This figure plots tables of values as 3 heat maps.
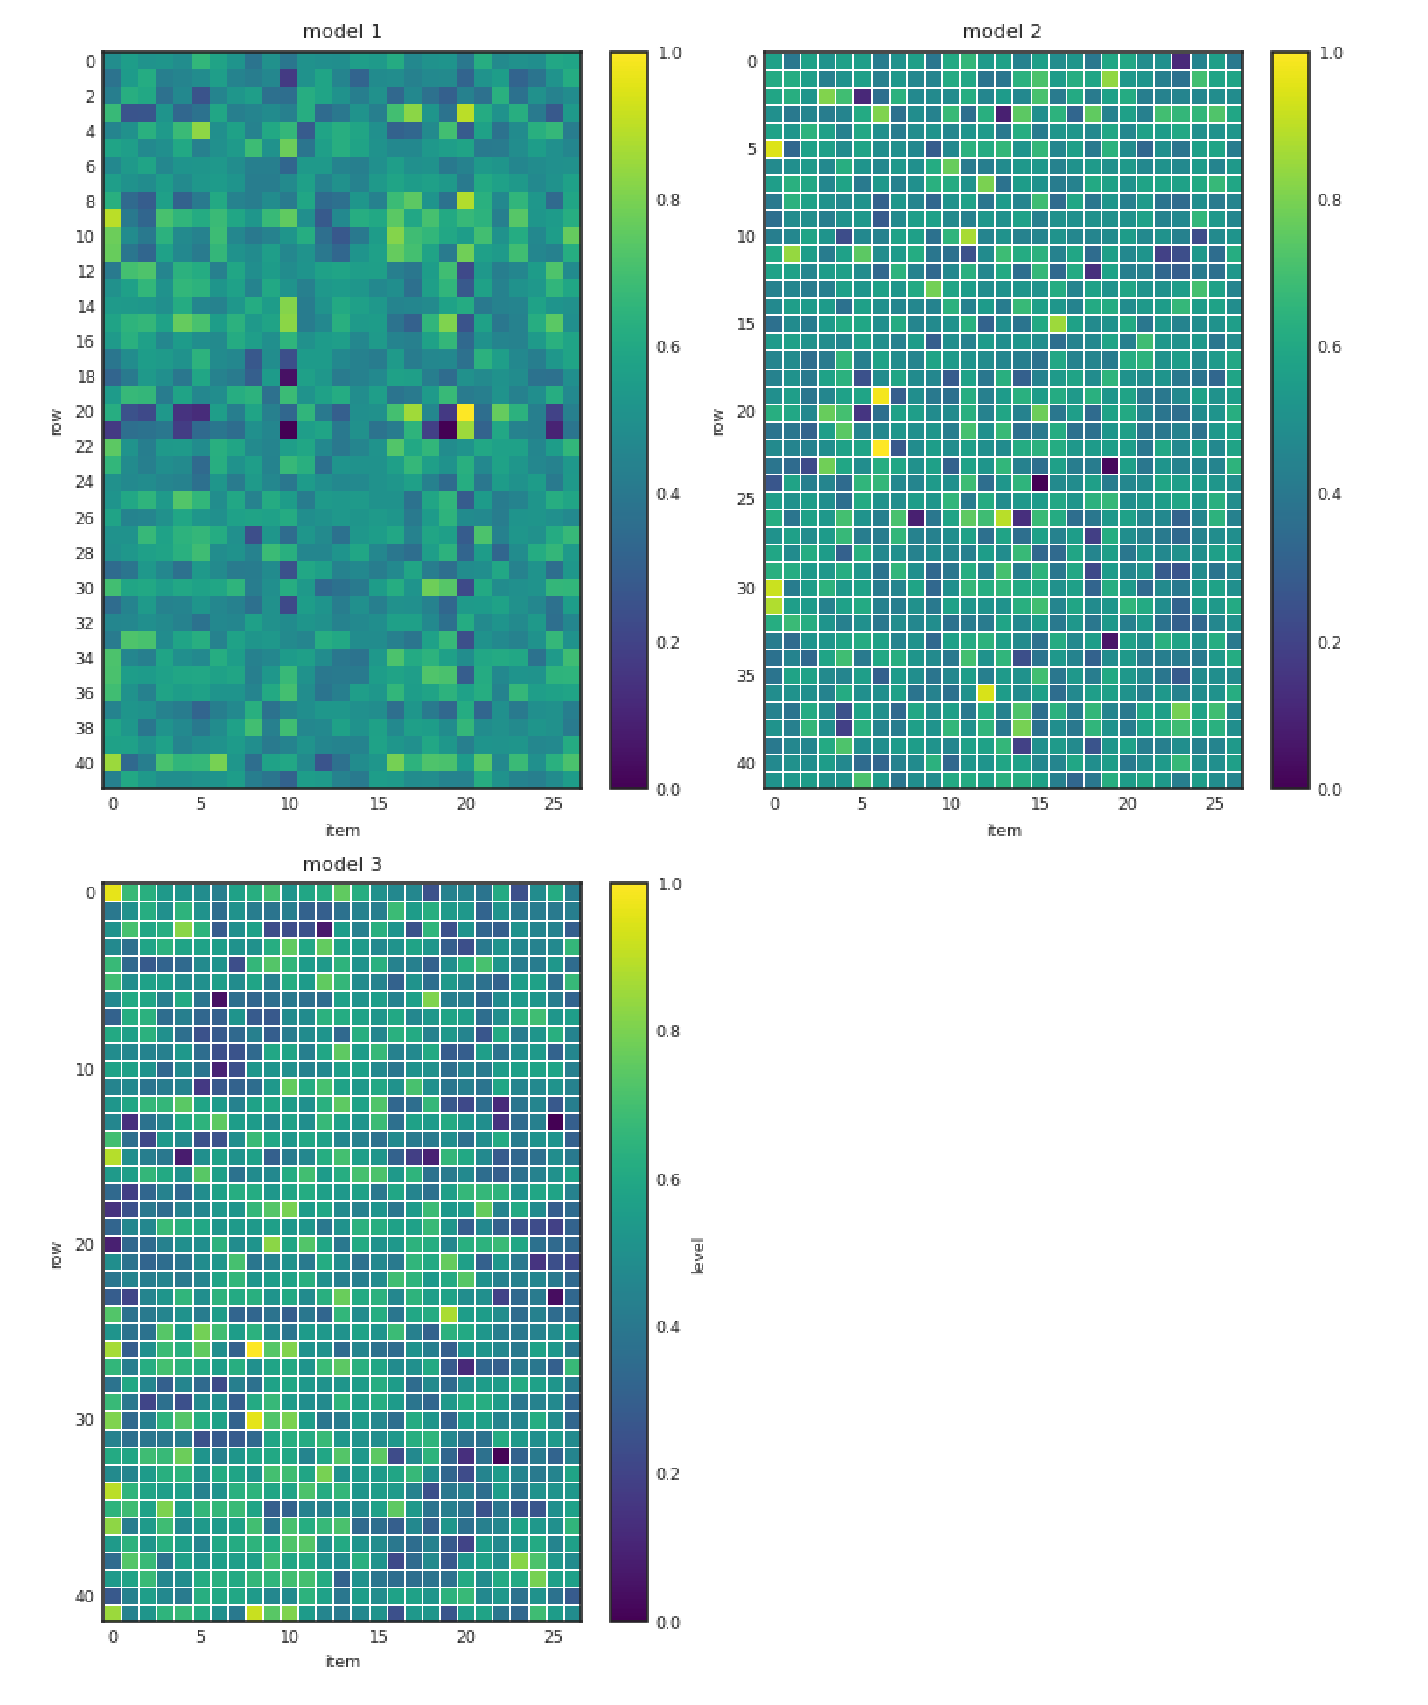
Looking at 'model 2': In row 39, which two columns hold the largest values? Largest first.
4, 13
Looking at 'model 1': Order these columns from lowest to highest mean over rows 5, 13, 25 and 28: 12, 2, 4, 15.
15, 12, 2, 4
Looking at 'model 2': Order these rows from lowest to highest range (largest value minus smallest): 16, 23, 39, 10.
16, 39, 10, 23
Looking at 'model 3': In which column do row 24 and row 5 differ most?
12
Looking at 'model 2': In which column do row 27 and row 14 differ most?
18
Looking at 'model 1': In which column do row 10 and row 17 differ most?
0
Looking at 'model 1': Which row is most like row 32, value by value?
24
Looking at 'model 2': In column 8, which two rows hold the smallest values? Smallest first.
26, 36
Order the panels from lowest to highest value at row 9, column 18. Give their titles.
model 2, model 3, model 1
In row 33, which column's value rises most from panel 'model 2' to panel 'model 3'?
9
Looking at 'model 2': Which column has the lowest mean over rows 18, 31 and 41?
23
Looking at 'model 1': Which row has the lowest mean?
21
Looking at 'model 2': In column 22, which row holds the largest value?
3
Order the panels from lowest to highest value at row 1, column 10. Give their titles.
model 1, model 3, model 2
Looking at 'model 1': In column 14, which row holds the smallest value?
1
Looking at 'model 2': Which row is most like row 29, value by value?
12
